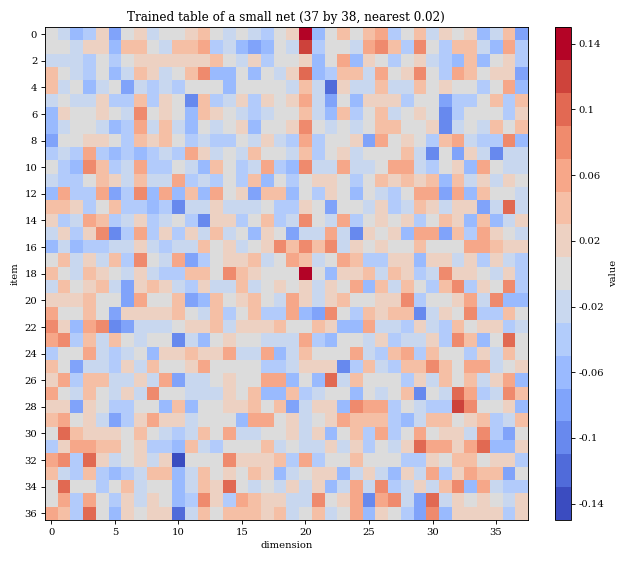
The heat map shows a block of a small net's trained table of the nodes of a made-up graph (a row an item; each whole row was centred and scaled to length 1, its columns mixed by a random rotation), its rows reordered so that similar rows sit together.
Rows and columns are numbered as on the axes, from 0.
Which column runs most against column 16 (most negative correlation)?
29
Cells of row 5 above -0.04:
25
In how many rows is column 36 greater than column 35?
19
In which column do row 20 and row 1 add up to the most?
20
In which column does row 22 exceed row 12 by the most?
0
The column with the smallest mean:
5
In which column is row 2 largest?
23
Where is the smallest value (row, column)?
32, 10
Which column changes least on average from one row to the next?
15
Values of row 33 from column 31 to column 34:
-0.04 0.02 0.06 0.04
